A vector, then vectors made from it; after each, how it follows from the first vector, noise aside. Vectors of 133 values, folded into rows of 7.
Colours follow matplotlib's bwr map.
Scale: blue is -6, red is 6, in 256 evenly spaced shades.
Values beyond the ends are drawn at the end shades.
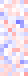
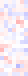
negated, shrunk.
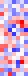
negated, scaled up.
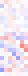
wrapped around, negated, partly zeroed.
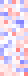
copied.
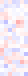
negated, shrunk.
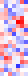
negated, scaled up.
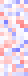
negated.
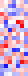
negated, scaled up.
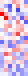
wrapped around, negated, scaled up.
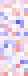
copied.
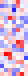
wrapped around, negated, scaled up.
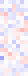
reversed, negated, shrunk.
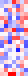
wrapped around, negated, scaled up.
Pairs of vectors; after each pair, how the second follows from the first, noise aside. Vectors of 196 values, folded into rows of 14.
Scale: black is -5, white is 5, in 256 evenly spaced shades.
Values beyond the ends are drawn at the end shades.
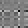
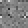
reversed, negated, partly zeroed.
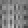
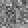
shuffled.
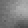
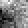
reversed, negated, scaled up.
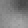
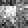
wrapped around, negated, scaled up.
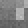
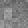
reversed, shrunk.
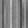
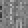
wrapped around, negated, partly zeroed.
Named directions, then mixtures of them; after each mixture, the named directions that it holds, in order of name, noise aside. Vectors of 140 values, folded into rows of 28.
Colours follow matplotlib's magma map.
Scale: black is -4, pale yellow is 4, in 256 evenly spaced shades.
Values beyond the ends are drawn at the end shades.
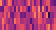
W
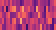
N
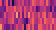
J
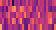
J, N.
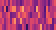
N.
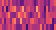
N.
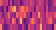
J, N.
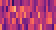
J, N.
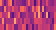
N, W.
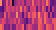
J, W.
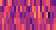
W.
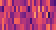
W.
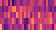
J, N.
